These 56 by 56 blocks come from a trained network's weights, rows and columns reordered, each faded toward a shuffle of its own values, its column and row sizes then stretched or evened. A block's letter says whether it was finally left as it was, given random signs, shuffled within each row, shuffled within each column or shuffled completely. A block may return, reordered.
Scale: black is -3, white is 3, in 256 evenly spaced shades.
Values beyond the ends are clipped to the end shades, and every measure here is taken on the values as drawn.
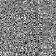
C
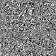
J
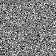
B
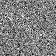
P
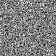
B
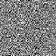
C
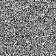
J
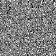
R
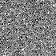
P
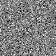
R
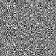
C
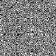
C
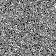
P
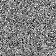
P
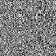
C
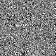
J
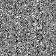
R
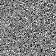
R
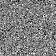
B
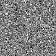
R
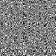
C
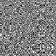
C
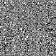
J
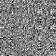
C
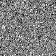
B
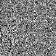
J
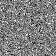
P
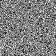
P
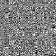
C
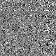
J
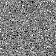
B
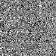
J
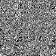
J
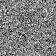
P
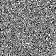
P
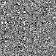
J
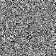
J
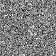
B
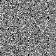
R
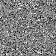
B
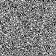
B
